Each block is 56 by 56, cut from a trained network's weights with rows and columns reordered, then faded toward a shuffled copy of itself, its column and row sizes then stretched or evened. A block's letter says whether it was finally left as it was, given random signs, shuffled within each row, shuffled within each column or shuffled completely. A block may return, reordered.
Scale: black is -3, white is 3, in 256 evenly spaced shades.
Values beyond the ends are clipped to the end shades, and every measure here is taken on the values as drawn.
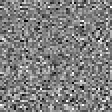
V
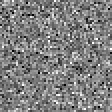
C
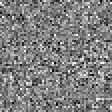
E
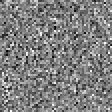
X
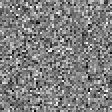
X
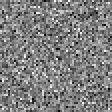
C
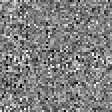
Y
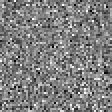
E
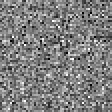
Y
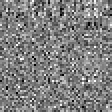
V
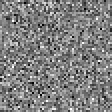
C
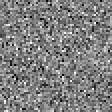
C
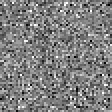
E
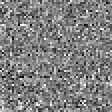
Y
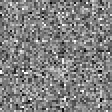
Y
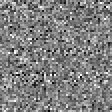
E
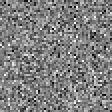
X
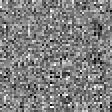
V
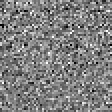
E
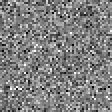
E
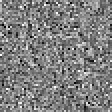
E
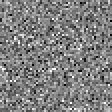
E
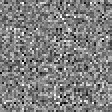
V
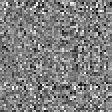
V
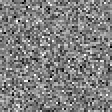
C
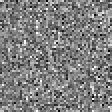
X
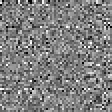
V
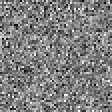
E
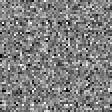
Y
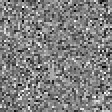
X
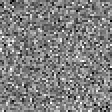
C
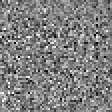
Y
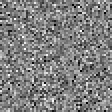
X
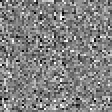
Y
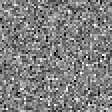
C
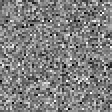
E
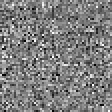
Y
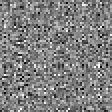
V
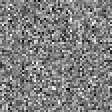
Y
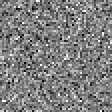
C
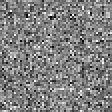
Y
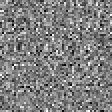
V
